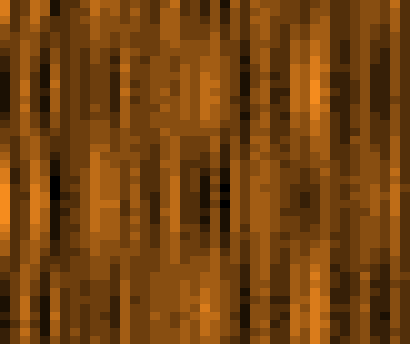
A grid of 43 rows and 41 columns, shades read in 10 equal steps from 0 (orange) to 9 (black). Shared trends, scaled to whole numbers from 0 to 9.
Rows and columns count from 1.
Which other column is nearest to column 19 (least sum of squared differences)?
31
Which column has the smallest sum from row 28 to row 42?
32
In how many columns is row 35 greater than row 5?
13
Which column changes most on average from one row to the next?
1
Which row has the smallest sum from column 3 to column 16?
26
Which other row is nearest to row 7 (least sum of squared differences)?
16
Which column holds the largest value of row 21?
6
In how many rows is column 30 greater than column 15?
2
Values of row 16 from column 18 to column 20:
4 4 4
